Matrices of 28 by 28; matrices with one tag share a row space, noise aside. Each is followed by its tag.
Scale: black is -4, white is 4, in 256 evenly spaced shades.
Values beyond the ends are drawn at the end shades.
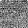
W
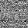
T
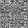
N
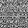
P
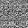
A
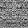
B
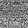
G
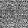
W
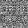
B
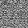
P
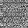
G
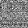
P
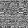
N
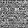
T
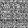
P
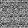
P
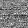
W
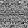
N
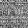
W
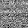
A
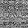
A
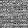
W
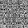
B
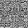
N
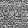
A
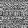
G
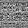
A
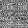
W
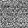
P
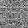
B
